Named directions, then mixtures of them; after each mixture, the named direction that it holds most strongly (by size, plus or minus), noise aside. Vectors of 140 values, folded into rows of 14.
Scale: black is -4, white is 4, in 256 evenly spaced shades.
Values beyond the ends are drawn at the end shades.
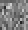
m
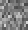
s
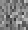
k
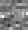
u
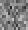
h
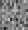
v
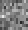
v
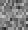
v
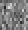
m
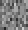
v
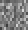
m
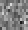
m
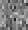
k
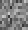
v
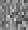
k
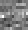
u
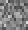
s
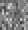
m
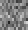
h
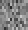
v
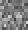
s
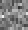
u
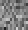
s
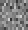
v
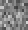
s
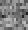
u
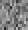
h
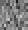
v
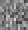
k
